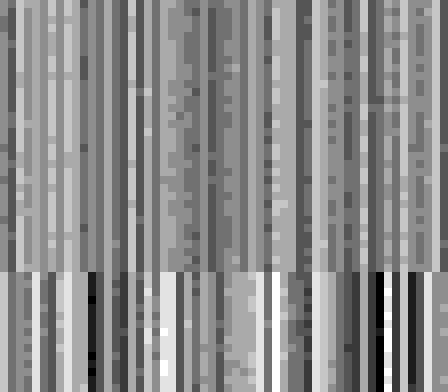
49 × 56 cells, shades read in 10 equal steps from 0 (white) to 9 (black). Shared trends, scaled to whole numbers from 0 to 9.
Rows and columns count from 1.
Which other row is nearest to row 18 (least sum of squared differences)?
32
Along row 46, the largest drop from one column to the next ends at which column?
49
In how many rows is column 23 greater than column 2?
15
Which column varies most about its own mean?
12
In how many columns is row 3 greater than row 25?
7
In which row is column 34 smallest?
41
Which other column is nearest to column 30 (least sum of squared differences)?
26
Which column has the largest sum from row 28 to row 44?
48
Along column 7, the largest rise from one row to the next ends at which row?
35
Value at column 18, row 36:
6
